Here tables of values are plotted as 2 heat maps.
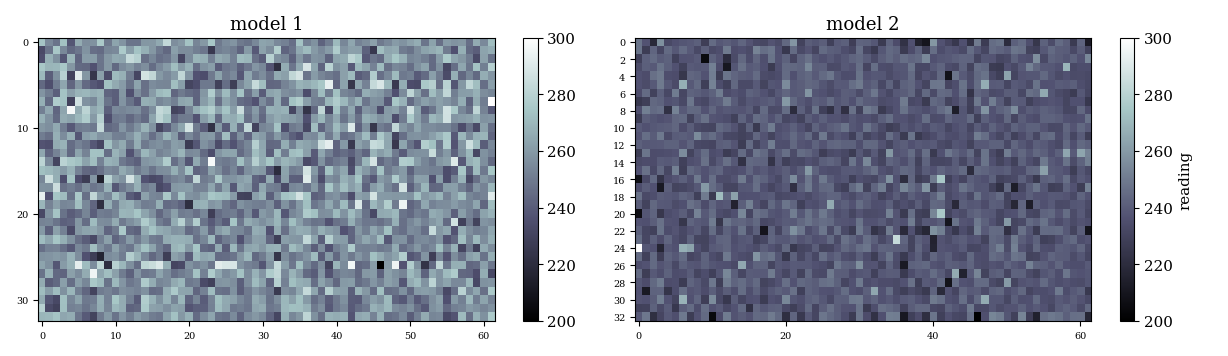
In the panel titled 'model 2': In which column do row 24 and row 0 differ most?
0
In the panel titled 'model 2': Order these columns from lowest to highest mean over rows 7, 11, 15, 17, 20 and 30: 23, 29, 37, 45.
45, 29, 37, 23
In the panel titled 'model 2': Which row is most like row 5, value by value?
30
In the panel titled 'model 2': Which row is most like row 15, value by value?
6
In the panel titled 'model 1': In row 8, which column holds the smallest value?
36
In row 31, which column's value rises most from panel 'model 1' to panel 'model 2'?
2
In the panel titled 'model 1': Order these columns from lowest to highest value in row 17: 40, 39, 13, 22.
22, 40, 13, 39
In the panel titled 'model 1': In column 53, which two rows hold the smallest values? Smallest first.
25, 16
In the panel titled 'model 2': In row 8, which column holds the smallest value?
43
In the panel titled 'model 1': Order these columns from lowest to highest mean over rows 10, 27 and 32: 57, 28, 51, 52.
57, 52, 51, 28
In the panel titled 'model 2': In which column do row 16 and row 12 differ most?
41
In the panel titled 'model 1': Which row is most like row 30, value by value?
31
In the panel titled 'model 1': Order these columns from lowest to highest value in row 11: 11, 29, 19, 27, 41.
19, 41, 11, 27, 29
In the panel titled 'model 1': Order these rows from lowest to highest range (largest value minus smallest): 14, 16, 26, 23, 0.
0, 23, 14, 16, 26
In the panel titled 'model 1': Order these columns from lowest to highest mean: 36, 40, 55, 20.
20, 55, 40, 36
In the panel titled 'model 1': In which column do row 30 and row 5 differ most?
39
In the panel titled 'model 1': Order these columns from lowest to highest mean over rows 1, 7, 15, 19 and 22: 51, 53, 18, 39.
51, 18, 53, 39
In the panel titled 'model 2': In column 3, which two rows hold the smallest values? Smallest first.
17, 24
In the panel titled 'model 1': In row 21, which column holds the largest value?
56
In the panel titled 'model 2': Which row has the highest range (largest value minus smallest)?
24
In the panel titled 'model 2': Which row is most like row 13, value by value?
9
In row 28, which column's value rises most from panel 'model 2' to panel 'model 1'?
42
